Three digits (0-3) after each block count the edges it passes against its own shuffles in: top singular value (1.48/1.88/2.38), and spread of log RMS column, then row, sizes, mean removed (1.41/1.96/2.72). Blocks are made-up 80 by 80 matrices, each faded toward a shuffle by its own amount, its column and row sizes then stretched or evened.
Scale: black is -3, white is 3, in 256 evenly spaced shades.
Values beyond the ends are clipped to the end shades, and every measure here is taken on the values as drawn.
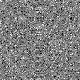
2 0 0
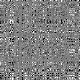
3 3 3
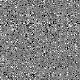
1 2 2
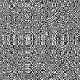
3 1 1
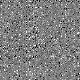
1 2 1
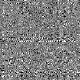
2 1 3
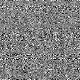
1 0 3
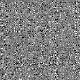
1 2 2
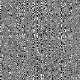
2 3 1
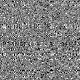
2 0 2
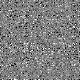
0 1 3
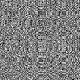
3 1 0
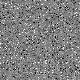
0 0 1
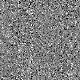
0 2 1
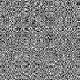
3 0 2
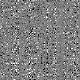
1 3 2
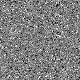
0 0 1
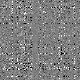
1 3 3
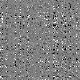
1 3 2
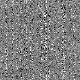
1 3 0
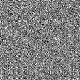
2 0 0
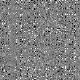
0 3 2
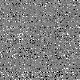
0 1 3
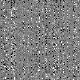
0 3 1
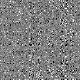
1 3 2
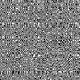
3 1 2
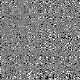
2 2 3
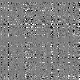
2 3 3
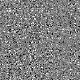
1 2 2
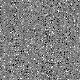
0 2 0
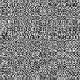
3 2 2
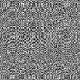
3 2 2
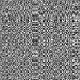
3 3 2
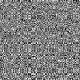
3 1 2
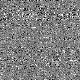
0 0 3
